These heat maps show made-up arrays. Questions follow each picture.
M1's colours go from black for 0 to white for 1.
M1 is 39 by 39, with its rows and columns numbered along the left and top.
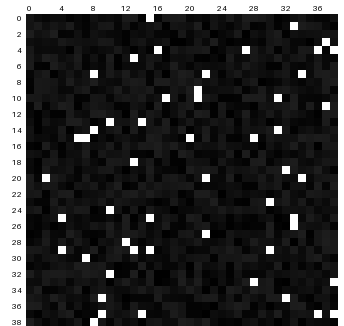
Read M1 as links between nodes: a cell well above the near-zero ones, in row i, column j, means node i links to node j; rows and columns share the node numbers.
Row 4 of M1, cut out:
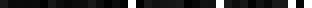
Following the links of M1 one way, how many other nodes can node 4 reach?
6
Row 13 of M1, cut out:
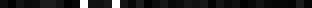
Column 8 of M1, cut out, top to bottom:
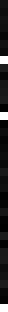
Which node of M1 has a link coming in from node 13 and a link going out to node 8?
node 14
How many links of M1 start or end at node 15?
7
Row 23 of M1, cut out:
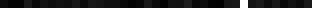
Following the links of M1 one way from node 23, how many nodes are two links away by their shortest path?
1
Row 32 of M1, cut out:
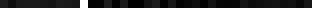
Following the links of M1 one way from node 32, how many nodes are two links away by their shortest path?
3
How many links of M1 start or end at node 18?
1
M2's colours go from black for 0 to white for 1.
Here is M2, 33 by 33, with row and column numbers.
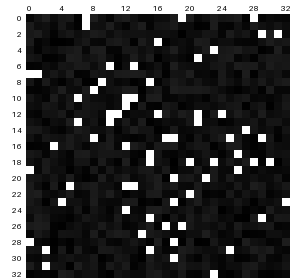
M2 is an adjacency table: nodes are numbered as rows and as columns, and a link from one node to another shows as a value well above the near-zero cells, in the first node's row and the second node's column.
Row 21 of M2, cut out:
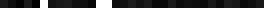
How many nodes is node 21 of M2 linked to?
3
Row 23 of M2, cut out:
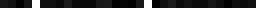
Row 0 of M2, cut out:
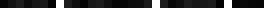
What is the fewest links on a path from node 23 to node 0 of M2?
3
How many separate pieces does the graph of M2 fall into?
3
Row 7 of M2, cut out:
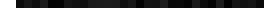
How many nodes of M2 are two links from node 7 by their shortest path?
2
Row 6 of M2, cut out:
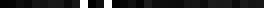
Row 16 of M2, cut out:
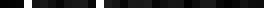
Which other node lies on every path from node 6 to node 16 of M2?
node 12
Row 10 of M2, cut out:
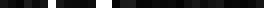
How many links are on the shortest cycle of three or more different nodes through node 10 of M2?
3
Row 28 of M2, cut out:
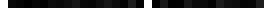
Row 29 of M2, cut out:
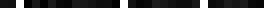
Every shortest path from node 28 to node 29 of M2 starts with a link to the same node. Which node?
node 18
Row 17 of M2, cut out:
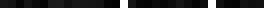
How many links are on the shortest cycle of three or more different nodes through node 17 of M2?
7
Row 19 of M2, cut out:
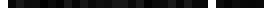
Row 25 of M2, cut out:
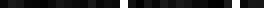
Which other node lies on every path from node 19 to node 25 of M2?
node 15
